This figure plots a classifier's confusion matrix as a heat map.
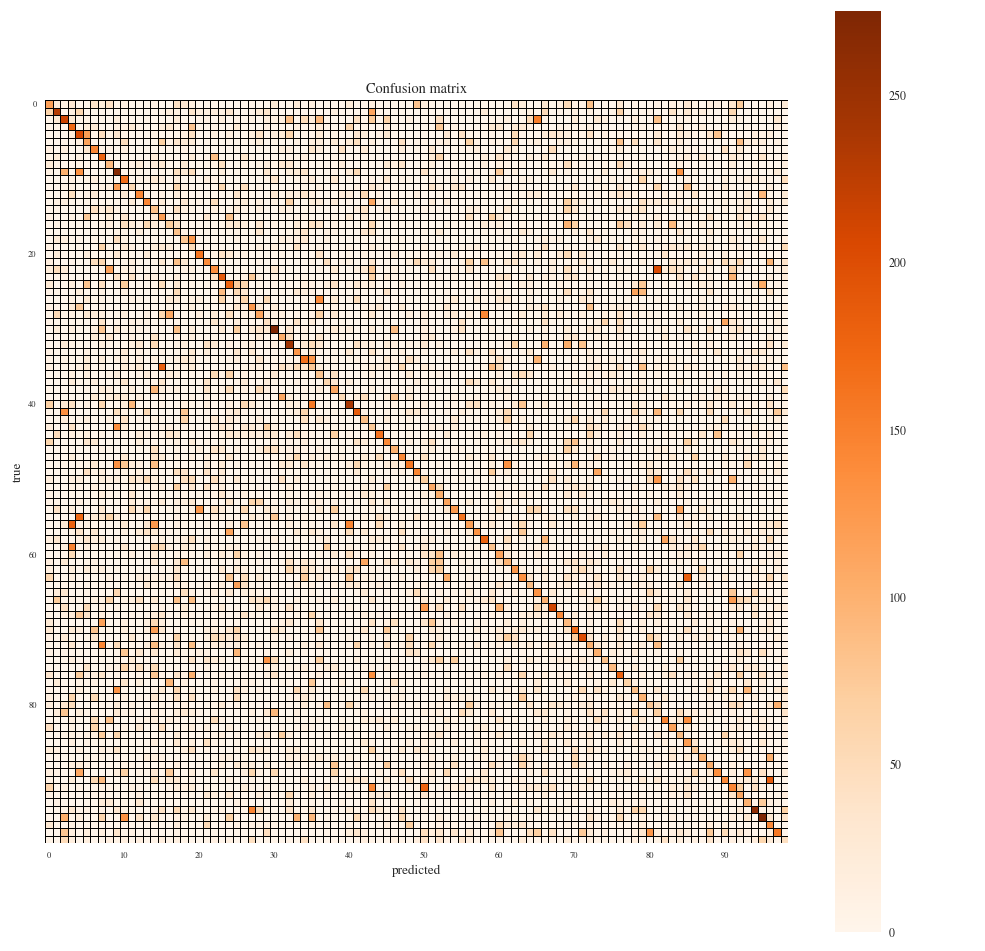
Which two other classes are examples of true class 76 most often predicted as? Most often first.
43, 19
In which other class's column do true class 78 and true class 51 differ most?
9
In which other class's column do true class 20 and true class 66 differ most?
91
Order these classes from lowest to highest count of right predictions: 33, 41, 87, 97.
87, 33, 97, 41
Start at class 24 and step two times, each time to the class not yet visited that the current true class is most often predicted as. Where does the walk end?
10
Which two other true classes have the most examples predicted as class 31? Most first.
39, 84
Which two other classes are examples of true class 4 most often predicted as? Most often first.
5, 89
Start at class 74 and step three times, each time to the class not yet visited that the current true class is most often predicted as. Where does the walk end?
96
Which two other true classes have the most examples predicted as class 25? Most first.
64, 73
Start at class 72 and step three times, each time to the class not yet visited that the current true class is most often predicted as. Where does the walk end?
81
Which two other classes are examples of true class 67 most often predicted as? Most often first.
50, 60
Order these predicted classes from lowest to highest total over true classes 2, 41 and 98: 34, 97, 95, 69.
69, 95, 97, 34
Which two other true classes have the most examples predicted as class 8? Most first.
22, 82
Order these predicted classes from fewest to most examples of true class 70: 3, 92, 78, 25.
78, 3, 25, 92
